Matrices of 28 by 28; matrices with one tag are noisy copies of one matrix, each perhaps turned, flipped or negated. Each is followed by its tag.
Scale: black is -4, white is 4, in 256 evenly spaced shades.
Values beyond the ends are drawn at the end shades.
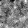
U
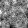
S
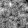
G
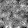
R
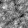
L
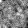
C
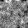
R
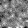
R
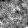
C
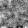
R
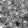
G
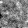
U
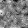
S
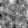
S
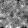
R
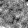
C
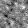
L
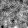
U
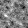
L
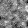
R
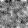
R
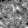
C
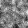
S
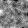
S
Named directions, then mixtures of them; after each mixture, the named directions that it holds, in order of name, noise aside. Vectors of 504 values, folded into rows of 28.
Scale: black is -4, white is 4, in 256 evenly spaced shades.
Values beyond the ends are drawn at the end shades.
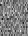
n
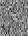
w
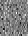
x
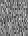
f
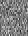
f, n, w.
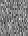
f.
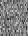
f, n, x.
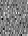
n, x.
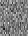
w, x.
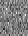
f, w, x.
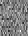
n, w.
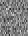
f, n, w.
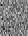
n, w, x.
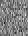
f.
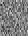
n, w.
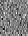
x.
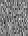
f.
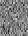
w.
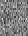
f, x.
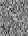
w.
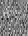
f, n, x.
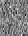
f, w, x.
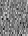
n, x.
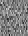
f, n, w.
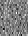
x.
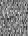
f, n.
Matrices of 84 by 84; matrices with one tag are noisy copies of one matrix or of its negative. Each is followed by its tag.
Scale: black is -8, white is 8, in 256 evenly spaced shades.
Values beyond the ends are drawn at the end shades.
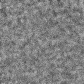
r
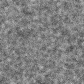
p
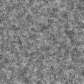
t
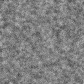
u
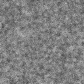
p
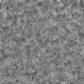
r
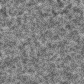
r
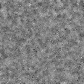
r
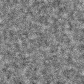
t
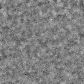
r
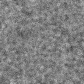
p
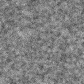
p
